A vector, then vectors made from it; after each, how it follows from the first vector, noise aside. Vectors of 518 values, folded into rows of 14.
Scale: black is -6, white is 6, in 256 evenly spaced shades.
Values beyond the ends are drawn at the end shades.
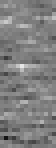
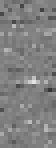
reversed, partly zeroed.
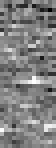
reversed, scaled up.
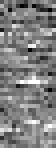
reversed, scaled up.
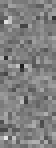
sign-scrambled.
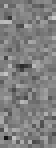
sign-scrambled.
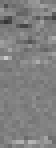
negated, partly zeroed.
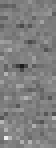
negated, partly zeroed.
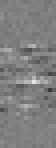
reversed, partly zeroed.
